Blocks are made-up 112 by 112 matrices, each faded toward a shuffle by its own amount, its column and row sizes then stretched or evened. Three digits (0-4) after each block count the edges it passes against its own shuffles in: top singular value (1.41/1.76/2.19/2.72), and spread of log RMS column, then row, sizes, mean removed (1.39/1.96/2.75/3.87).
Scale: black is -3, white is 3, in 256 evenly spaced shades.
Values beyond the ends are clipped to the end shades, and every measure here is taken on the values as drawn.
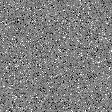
0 0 0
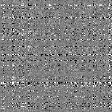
3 3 4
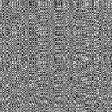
4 3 0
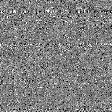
2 1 2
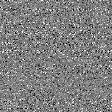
2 0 3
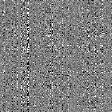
2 4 2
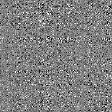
0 3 3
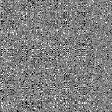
3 2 1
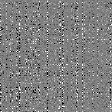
1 4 3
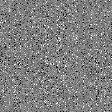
0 3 1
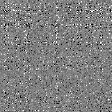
2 2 3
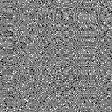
4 0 0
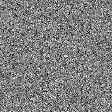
1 1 0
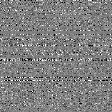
3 1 4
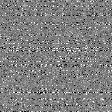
3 0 4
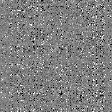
0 3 2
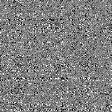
1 2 3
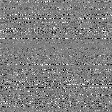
0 0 4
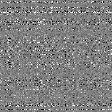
2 2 4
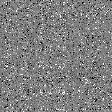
1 2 1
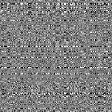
4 2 4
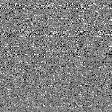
2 0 3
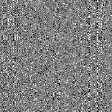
3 3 0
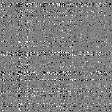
2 3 4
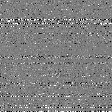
3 0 4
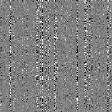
4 4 2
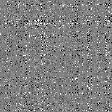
1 3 3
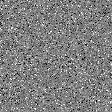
0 0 1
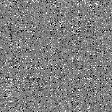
1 2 2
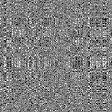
4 3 2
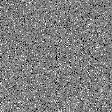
0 2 0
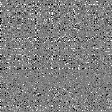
3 2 3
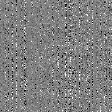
2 4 1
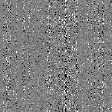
1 4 1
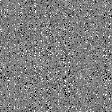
0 3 1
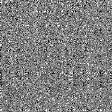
2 2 2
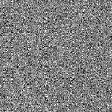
3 2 0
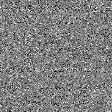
1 1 2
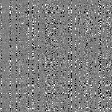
3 4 2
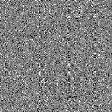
3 2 1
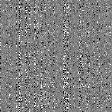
1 4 2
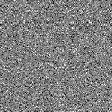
3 0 1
